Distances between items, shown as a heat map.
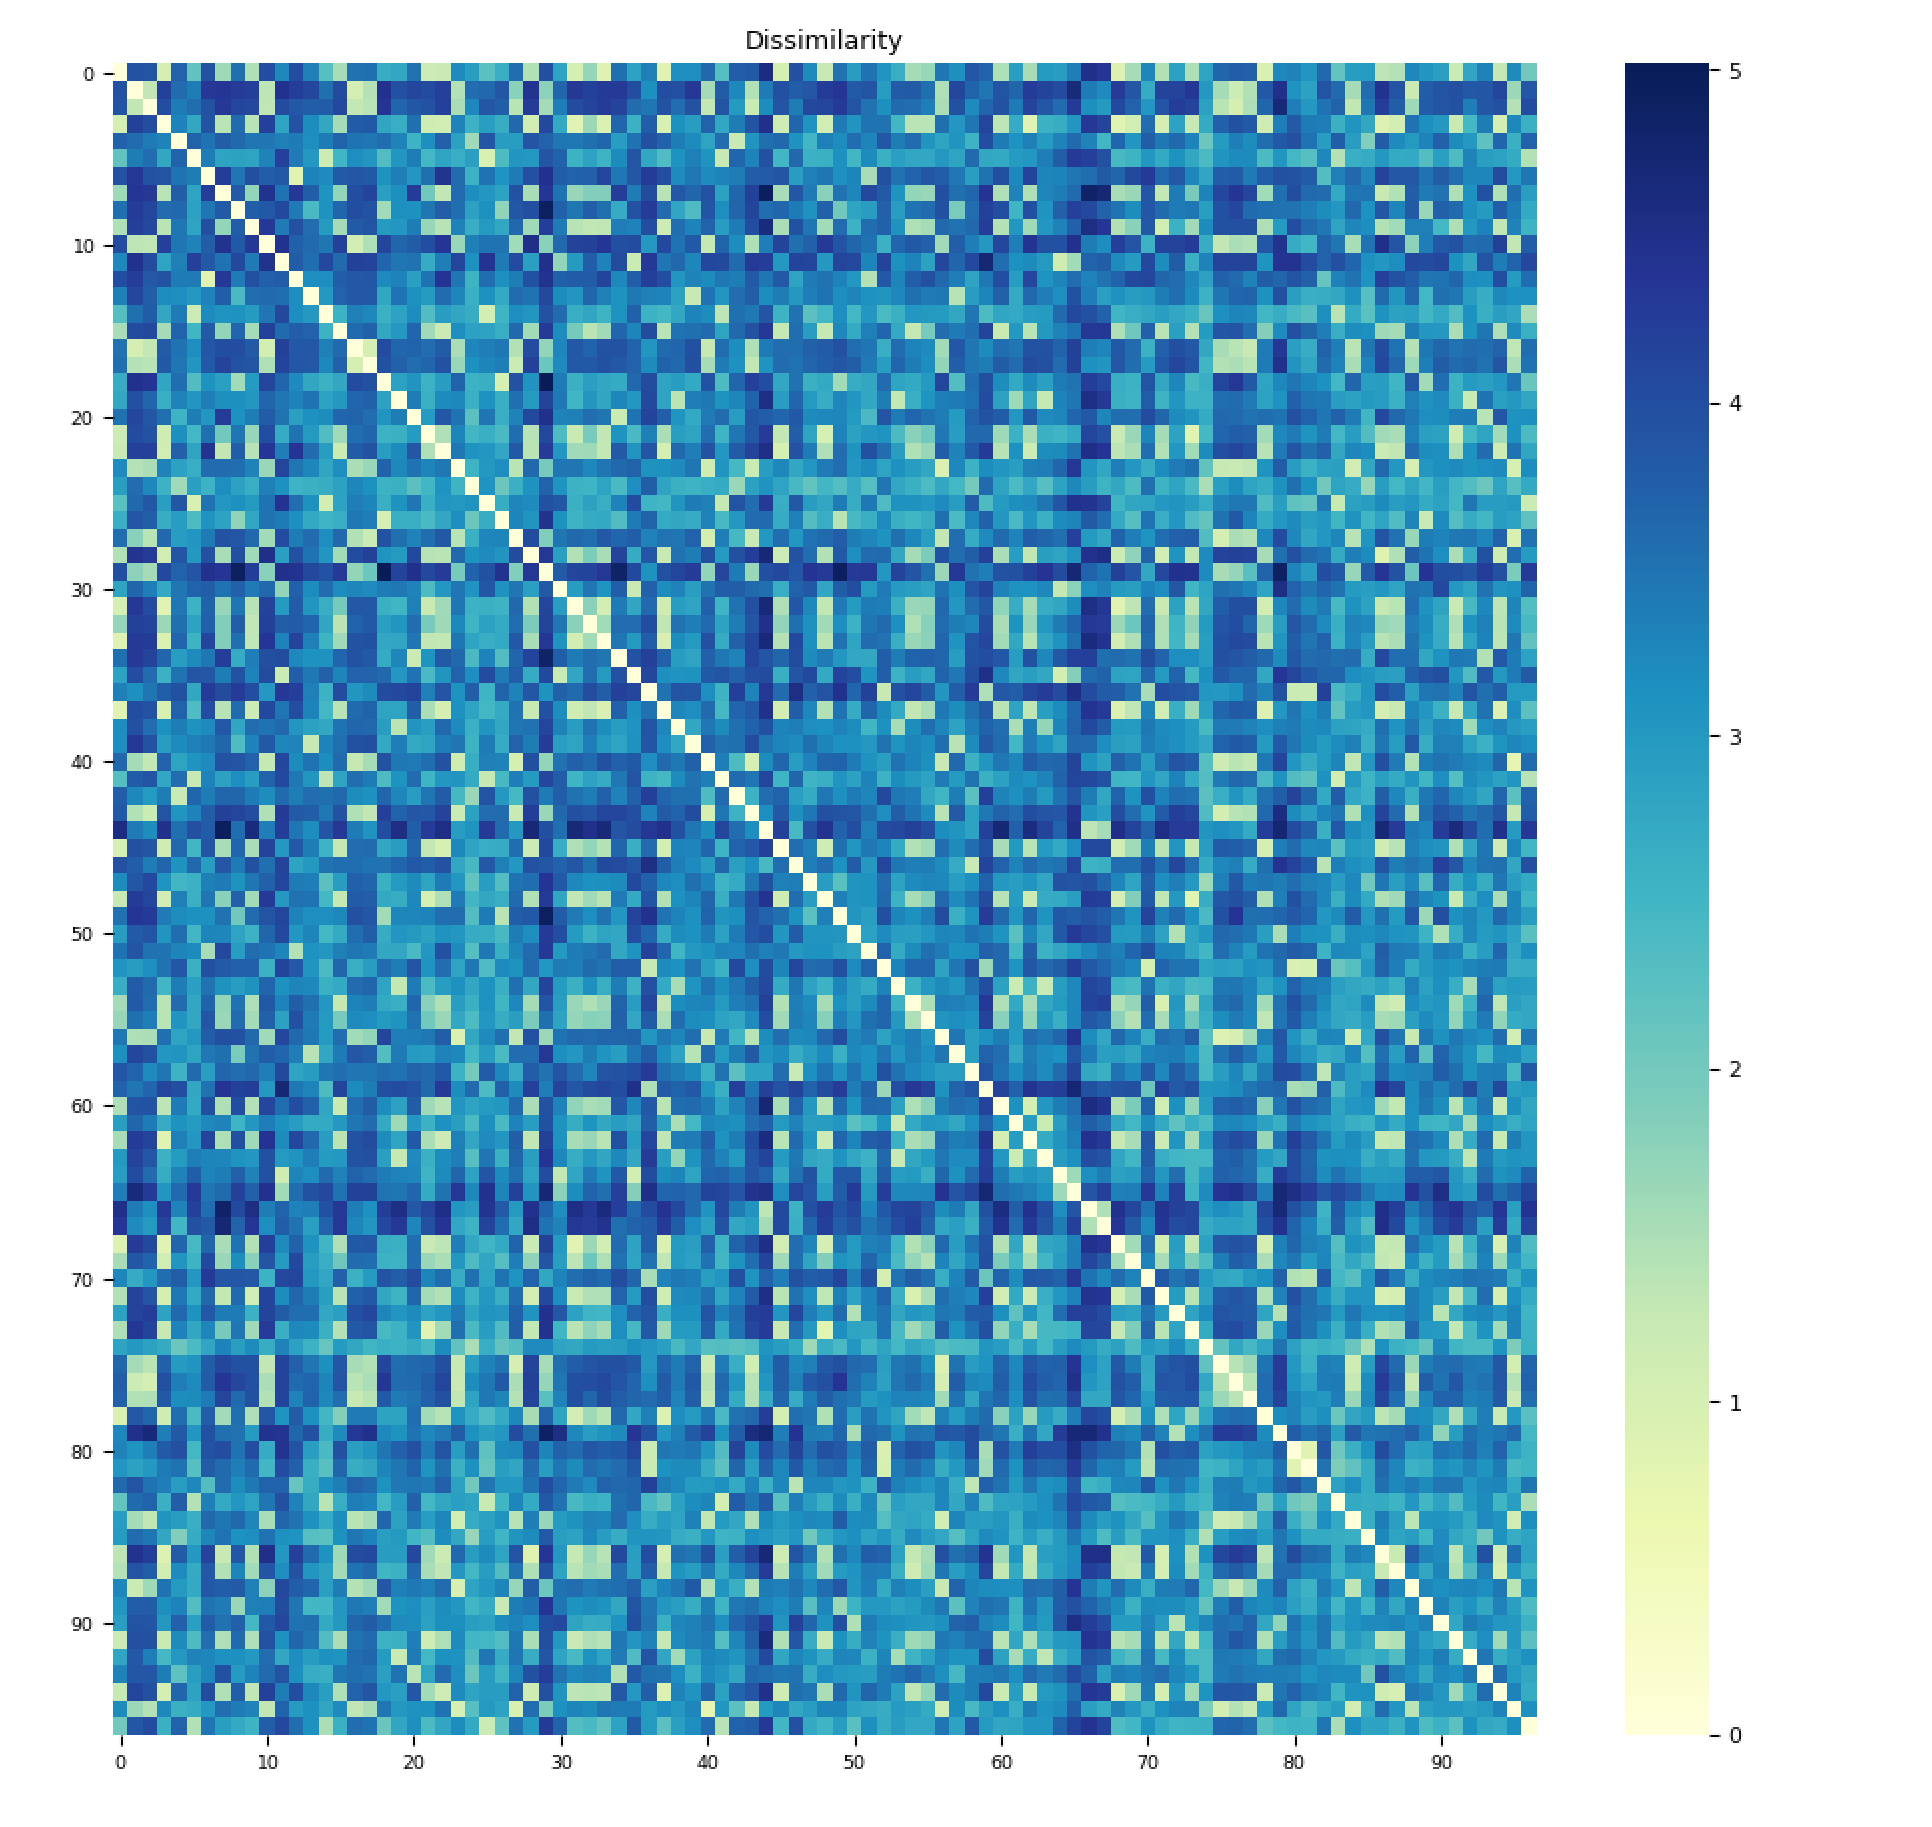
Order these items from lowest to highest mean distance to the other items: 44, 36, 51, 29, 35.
51, 35, 36, 29, 44
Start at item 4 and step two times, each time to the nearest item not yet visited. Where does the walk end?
24
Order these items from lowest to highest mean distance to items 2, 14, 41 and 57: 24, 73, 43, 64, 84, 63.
84, 24, 43, 73, 63, 64
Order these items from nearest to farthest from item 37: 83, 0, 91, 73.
0, 91, 73, 83
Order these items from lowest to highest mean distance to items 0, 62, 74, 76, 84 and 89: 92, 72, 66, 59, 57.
92, 57, 72, 59, 66
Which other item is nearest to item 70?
52
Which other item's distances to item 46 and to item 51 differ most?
58
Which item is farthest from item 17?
79
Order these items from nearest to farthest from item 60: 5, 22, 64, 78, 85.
22, 78, 5, 85, 64
